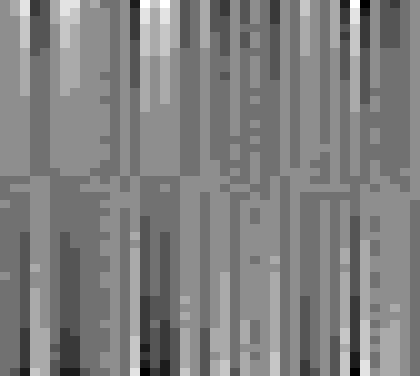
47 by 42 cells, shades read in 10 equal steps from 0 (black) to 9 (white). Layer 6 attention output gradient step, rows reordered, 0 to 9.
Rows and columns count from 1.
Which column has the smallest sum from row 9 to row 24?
37
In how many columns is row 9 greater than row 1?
13
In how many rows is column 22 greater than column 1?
23
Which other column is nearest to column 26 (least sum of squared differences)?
38
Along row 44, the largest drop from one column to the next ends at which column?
15
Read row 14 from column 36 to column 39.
6 4 5 4
